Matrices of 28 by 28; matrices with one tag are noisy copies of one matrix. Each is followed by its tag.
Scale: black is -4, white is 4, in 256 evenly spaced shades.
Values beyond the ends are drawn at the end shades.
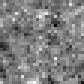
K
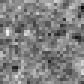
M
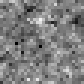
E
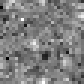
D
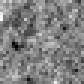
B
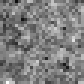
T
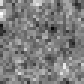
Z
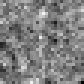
K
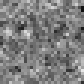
M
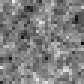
E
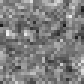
M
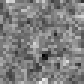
D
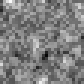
D
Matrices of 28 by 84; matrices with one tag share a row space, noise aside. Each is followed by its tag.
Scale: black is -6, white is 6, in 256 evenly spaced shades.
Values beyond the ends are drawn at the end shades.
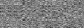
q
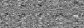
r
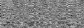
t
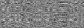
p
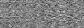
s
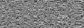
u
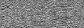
p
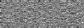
t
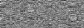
t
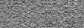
q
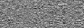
u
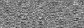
r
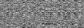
q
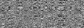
u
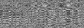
s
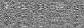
r
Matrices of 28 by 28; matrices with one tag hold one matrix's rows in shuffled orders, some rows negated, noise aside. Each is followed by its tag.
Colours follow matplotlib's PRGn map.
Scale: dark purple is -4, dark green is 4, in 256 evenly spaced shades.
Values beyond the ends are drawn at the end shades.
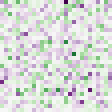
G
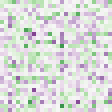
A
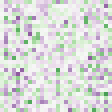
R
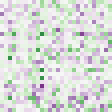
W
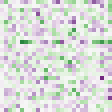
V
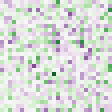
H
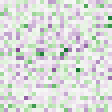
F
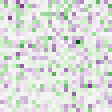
G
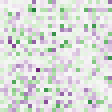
A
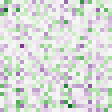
G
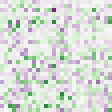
A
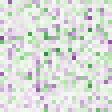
H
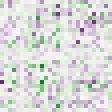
W
